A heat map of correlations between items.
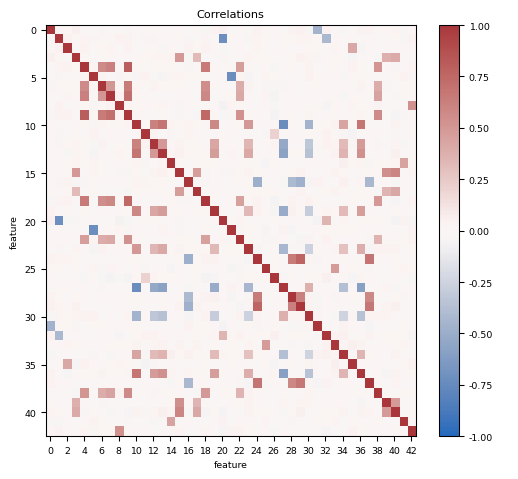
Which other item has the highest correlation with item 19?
10
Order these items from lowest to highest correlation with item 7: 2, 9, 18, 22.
2, 22, 18, 9
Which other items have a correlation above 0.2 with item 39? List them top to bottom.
3, 15, 17, 40
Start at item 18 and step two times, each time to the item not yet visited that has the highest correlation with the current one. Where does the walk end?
4
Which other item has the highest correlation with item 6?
9
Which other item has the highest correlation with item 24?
29
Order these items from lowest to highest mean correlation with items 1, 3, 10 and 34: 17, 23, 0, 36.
0, 17, 23, 36
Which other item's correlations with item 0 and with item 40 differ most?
15
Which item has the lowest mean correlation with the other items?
27
